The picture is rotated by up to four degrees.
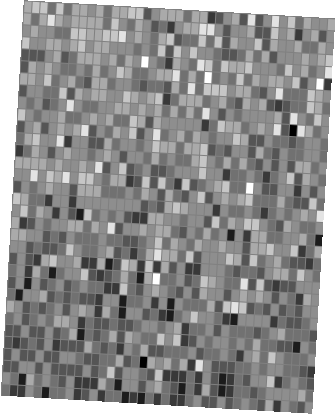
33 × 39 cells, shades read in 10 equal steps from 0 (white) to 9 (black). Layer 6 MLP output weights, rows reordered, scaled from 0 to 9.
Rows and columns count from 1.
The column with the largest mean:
17
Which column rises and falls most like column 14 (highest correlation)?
3
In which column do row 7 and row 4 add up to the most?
19
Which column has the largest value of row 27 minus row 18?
10
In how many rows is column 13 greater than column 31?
13
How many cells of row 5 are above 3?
22
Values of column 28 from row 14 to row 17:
5 5 4 5
